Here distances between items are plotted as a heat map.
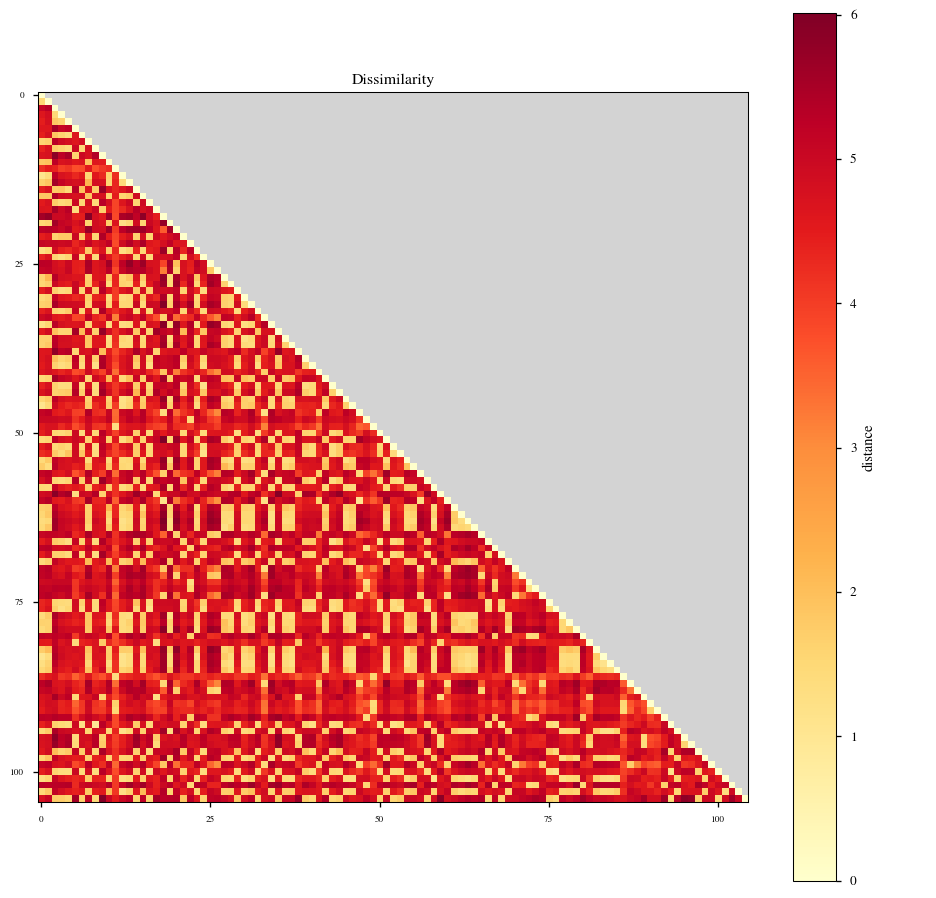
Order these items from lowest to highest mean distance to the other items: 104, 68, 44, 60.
68, 44, 104, 60
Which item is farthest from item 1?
18
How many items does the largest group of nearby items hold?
39
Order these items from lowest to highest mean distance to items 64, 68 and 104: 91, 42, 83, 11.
83, 42, 11, 91
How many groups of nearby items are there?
7
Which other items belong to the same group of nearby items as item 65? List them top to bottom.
20, 25, 26, 71, 88
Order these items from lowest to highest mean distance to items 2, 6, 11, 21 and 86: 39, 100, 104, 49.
100, 39, 104, 49
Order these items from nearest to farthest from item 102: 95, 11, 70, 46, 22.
22, 11, 70, 95, 46
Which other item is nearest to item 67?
48
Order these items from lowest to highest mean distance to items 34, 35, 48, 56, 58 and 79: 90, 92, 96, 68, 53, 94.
94, 53, 68, 90, 92, 96
